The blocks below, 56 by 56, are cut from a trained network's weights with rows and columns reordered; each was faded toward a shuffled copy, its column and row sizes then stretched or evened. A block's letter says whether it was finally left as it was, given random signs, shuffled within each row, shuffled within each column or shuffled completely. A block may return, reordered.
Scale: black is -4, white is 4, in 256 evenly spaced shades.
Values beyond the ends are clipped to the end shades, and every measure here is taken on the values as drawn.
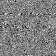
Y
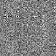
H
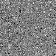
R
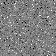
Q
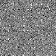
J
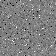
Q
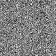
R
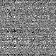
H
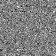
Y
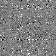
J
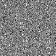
R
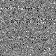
Y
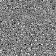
Y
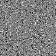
R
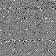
Y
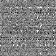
H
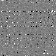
J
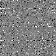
J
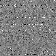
Y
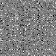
H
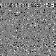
H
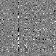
H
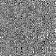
H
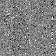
R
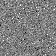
Q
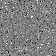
Q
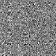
H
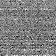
Y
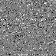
Y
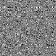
H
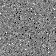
Q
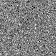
Q
